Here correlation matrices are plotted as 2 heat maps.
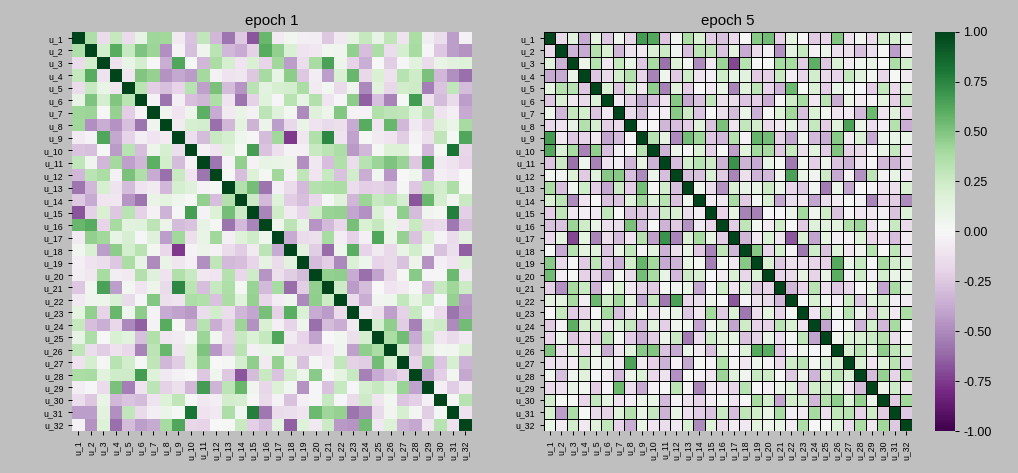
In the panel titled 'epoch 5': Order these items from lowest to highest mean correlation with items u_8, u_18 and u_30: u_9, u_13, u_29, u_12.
u_12, u_13, u_9, u_29
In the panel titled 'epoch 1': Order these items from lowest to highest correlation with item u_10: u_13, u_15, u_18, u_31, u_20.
u_18, u_13, u_20, u_15, u_31
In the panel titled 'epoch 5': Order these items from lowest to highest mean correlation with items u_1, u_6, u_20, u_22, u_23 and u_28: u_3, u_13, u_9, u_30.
u_13, u_3, u_9, u_30
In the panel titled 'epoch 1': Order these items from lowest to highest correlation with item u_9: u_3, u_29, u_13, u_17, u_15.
u_29, u_15, u_13, u_17, u_3
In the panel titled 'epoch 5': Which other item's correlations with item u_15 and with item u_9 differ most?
u_19
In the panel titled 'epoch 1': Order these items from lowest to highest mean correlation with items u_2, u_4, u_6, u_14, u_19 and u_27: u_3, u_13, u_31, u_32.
u_32, u_31, u_13, u_3
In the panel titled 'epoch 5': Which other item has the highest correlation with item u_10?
u_1
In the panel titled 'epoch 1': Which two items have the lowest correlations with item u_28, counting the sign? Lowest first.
u_14, u_24
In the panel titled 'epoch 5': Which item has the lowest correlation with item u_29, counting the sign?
u_14
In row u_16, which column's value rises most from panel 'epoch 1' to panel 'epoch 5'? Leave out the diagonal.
u_31
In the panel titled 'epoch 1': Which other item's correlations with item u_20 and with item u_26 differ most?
u_24
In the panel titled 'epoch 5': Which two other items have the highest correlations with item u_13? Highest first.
u_9, u_1
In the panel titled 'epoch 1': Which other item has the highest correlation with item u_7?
u_11
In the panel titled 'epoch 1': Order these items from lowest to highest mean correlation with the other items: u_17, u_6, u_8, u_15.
u_8, u_6, u_15, u_17
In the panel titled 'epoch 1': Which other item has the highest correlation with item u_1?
u_16
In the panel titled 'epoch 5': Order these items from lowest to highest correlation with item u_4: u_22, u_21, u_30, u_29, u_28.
u_30, u_22, u_29, u_28, u_21
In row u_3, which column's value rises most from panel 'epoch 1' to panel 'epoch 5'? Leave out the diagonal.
u_24
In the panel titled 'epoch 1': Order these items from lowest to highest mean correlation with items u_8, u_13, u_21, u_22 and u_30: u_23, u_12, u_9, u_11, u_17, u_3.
u_23, u_12, u_17, u_11, u_3, u_9
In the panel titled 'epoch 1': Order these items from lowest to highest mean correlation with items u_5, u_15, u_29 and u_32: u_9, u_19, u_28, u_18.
u_28, u_18, u_19, u_9
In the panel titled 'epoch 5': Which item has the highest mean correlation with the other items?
u_26
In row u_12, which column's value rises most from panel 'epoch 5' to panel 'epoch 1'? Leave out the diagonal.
u_17
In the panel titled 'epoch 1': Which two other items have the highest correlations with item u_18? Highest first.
u_23, u_4
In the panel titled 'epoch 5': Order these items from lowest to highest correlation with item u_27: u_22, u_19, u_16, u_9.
u_9, u_19, u_22, u_16
